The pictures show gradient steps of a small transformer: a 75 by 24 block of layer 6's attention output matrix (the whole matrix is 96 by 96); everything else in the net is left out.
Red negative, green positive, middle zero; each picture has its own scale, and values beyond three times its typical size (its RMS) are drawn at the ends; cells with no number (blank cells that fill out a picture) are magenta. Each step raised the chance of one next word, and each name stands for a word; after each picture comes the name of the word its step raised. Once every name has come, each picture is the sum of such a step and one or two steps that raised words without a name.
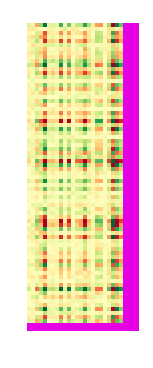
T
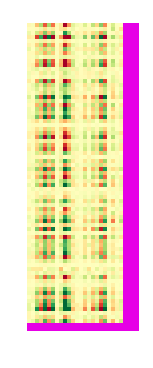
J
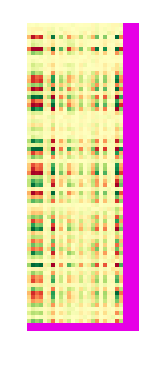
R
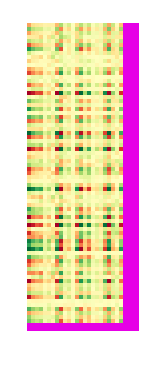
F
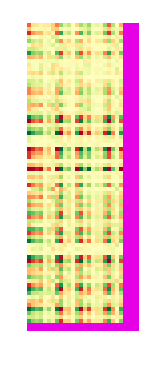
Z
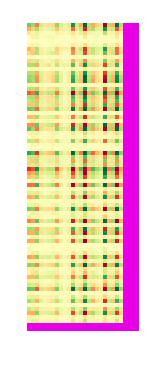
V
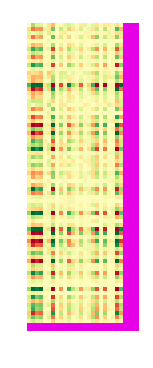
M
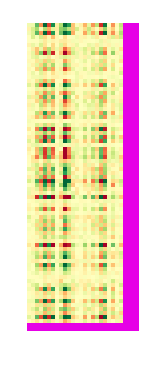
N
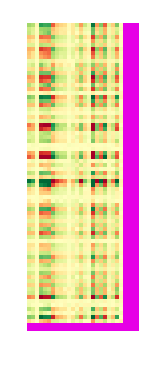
N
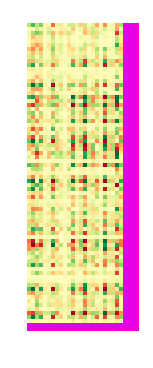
N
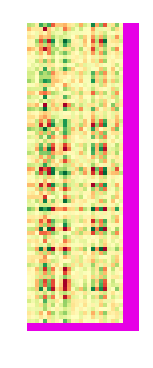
V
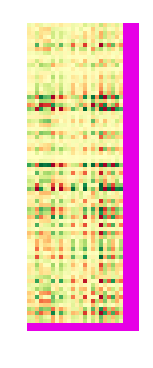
F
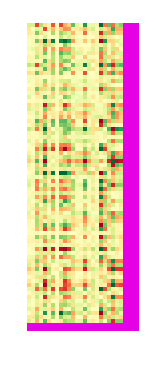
T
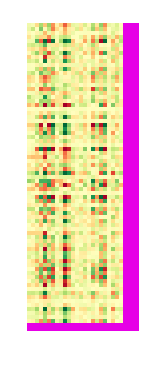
Z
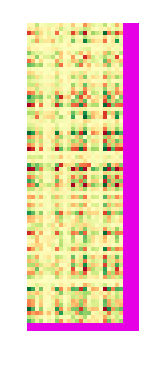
Z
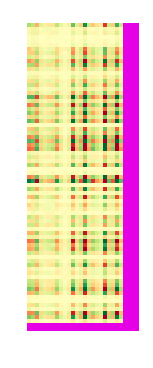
N
